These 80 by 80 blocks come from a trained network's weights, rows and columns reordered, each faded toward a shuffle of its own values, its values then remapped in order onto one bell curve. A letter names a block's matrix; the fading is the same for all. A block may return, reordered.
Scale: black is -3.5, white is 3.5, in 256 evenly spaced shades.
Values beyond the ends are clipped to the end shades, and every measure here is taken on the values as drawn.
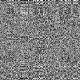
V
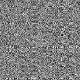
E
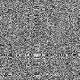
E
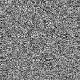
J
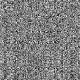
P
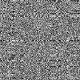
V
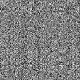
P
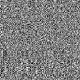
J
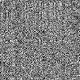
P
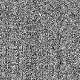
P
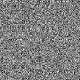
J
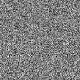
J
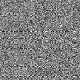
V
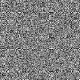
E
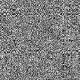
E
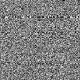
E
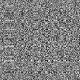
V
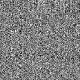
P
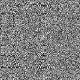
E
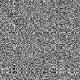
V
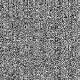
P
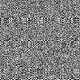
V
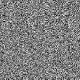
J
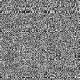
V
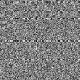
V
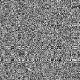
V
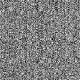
P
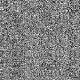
P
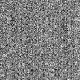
P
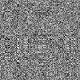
E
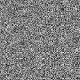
E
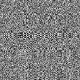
V
